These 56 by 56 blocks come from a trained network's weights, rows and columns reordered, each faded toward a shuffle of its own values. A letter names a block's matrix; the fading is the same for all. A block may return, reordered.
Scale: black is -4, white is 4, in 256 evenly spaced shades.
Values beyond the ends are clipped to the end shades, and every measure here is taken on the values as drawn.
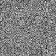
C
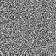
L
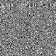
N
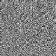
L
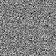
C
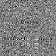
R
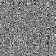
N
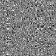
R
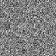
C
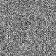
C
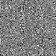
N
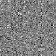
R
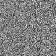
C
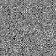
R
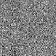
N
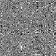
N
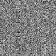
L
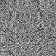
C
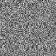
L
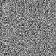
L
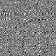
R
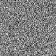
C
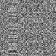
L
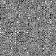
R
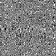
N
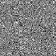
N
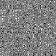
N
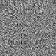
C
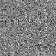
N
